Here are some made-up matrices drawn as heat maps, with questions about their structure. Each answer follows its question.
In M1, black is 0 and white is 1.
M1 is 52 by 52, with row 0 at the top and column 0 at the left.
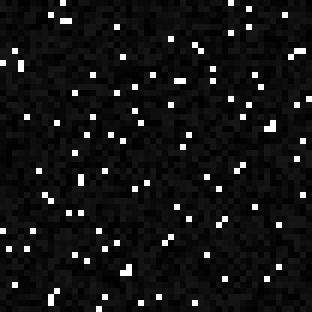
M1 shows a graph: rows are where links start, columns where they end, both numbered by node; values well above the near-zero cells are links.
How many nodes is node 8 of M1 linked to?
4
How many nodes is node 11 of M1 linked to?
2
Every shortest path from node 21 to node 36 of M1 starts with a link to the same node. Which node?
node 44
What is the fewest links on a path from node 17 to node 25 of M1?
6
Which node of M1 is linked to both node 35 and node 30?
node 13
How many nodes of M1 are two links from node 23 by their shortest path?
4
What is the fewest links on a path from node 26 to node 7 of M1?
5
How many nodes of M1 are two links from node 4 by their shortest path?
4
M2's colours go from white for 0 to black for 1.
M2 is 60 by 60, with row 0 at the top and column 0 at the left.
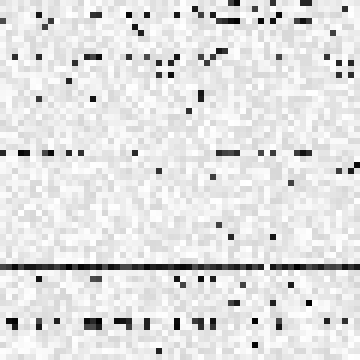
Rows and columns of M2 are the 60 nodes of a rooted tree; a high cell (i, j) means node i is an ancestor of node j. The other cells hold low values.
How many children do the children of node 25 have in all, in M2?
7
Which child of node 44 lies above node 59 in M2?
27
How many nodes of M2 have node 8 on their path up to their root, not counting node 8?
2
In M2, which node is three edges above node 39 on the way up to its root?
3
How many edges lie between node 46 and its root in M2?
5
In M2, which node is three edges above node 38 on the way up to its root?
0
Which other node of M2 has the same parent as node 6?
15
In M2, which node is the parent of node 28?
12
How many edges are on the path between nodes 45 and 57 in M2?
9
